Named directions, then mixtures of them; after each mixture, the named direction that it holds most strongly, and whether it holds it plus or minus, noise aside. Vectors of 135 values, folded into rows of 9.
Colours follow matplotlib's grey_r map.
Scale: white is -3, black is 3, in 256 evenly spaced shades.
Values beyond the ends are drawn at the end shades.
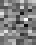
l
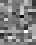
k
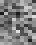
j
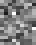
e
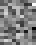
e, minus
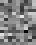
k, minus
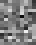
k, plus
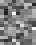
e, plus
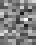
l, plus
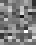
k, plus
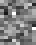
e, plus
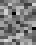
e, minus
